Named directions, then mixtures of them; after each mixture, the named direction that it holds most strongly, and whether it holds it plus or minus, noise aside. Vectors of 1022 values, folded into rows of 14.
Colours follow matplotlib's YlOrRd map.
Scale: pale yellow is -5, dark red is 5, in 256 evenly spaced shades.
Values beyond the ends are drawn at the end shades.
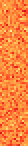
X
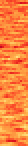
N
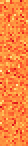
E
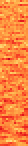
N, minus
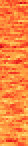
N, plus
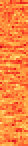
N, plus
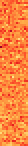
X, minus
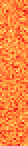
X, plus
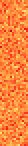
X, minus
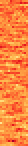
N, plus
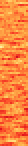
N, minus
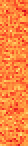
X, plus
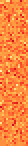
E, plus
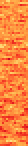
N, minus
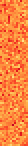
X, minus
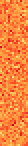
X, minus
